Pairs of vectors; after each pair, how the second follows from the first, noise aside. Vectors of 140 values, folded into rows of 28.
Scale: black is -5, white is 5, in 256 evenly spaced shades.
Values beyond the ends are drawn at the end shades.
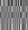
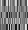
reversed, scaled up.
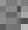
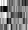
reversed, scaled up.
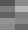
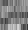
wrapped around.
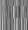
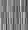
wrapped around.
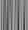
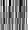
reversed, scaled up.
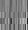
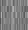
wrapped around, negated, shrunk.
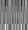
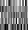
negated, scaled up.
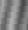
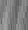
reversed, negated, shrunk.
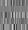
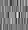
wrapped around.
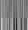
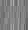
wrapped around, negated, shrunk.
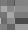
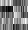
reversed, scaled up.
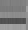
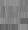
wrapped around, shrunk.
